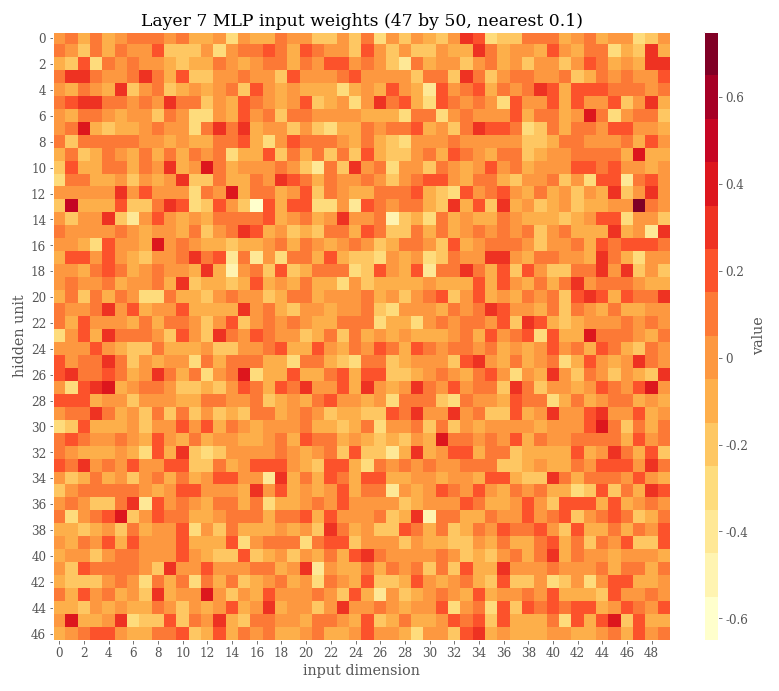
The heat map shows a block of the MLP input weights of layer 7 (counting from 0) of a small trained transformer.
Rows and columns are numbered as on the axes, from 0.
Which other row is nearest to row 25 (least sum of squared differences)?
46
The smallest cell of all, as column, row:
16, 13
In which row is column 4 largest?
27
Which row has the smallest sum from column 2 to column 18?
20
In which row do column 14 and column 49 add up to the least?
18
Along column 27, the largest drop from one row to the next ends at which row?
14
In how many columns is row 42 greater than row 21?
15
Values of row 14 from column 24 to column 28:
0 0 0.1 -0.5 -0.2
